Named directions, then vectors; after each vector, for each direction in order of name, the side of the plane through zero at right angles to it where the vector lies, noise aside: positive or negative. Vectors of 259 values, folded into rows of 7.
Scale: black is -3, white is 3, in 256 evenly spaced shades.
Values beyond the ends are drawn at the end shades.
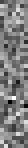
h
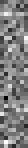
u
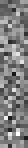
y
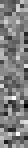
positive, negative, positive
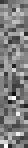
positive, positive, positive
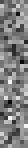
positive, negative, negative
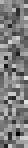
negative, negative, negative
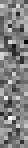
positive, negative, negative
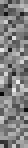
negative, negative, positive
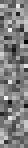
positive, negative, negative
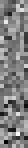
positive, negative, positive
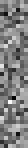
negative, negative, negative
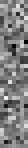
positive, negative, negative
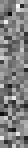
positive, negative, positive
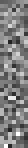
positive, positive, positive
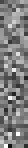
positive, positive, positive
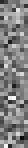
positive, positive, positive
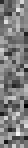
positive, negative, positive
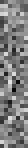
positive, positive, negative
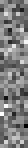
negative, positive, positive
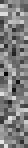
positive, positive, negative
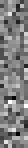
negative, positive, negative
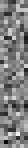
positive, negative, positive
